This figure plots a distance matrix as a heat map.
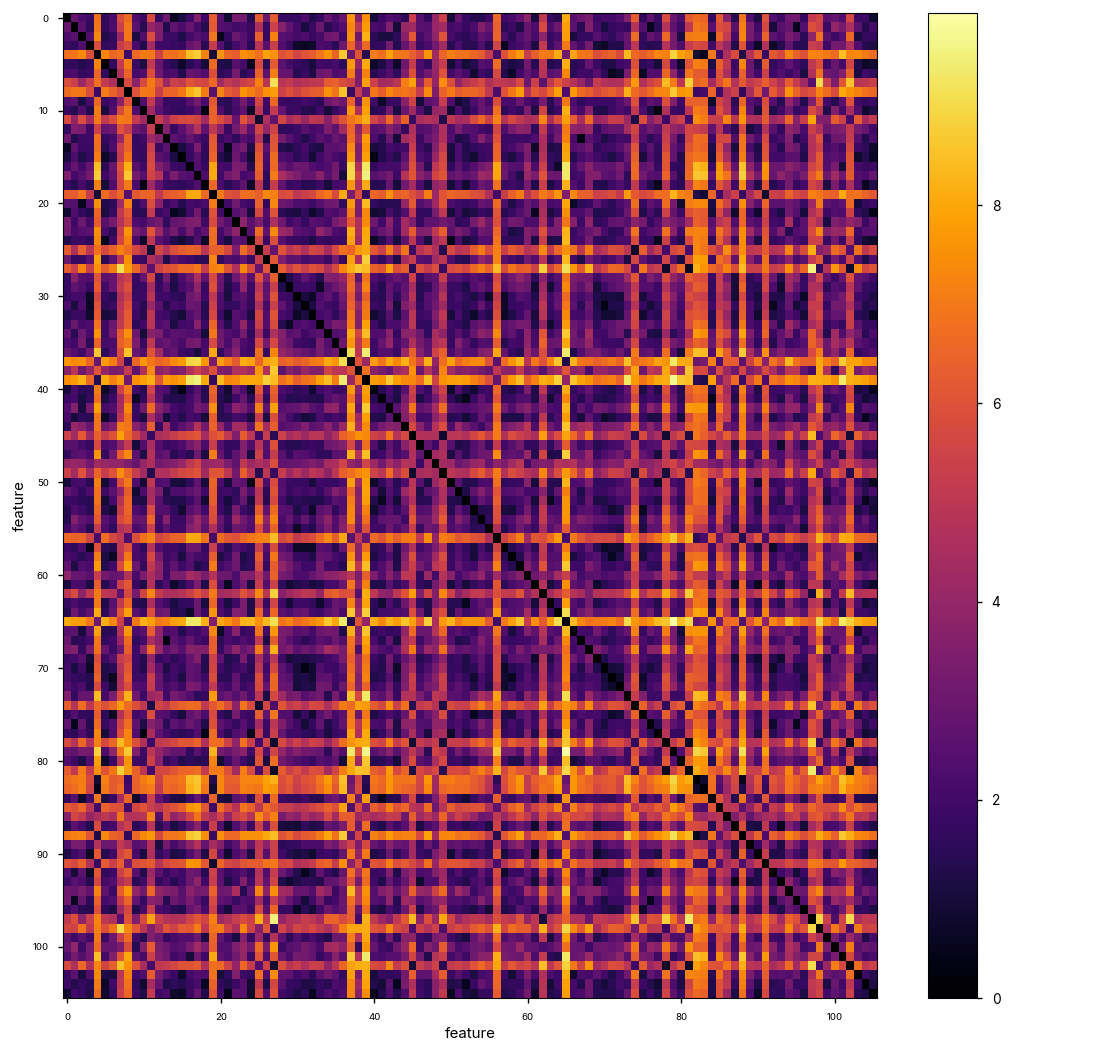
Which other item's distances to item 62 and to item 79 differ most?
97
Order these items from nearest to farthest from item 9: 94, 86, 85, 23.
23, 94, 86, 85
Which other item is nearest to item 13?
67
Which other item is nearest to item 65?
37
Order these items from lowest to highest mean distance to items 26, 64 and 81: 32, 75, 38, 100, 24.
24, 32, 75, 100, 38
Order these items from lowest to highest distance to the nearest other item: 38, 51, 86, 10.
10, 51, 38, 86
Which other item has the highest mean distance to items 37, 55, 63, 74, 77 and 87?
39
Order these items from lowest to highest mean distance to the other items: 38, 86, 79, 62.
79, 38, 86, 62
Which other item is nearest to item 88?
82
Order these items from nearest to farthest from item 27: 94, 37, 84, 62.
84, 94, 37, 62
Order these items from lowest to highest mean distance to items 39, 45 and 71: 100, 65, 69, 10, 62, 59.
69, 10, 59, 100, 65, 62
